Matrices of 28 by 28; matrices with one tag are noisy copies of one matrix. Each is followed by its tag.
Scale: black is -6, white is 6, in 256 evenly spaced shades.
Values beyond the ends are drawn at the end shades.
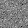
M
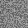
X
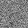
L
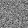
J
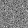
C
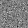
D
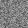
C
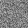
J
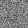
D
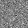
C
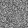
J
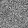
M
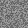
L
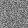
D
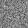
X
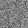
C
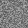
M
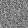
D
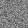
M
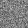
M
